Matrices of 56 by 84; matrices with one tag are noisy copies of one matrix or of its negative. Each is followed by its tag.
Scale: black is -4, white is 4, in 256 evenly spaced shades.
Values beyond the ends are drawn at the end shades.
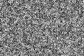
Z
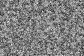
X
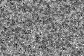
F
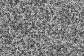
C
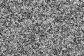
F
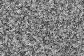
Z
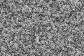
F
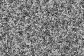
Z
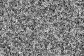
X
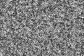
X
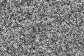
F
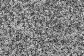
C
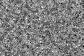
Z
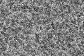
F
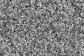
X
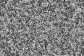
X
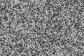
C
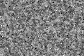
X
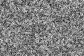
F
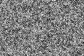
F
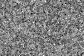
C
